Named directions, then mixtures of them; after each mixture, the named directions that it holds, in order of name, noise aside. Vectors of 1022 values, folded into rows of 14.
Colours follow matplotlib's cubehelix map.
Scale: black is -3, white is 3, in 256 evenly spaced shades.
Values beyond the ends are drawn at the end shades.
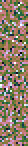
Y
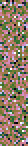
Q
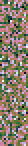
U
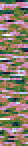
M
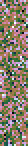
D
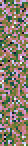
D, U.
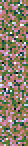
Y.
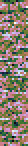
D, M.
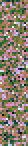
D, M, Q.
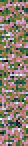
D, M, U.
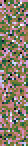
D, U, Y.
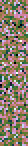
U, Y.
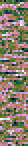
M, Y.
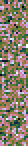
M, U.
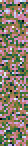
D, M, Y.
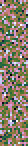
D, Y.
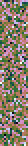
D, Q, U.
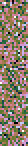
D, Q.
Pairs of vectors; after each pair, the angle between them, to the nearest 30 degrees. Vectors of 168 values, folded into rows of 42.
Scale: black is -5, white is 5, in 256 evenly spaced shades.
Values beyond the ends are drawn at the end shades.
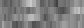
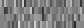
90 degrees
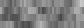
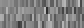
90 degrees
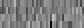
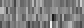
150 degrees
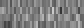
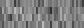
90 degrees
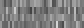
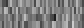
90 degrees
